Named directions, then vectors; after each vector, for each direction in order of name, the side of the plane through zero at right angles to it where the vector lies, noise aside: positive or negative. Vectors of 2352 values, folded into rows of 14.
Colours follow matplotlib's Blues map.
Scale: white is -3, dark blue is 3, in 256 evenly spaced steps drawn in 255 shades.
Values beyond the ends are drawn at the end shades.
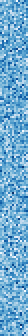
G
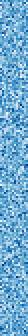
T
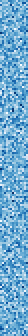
positive, positive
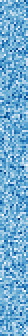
positive, negative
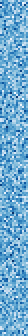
negative, negative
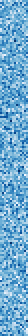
positive, negative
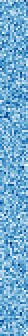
positive, negative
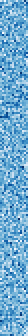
positive, negative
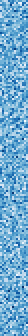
positive, positive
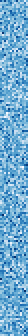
negative, positive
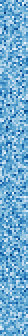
negative, negative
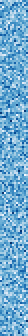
positive, negative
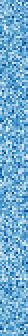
positive, positive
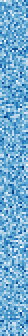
positive, negative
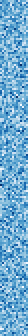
negative, negative
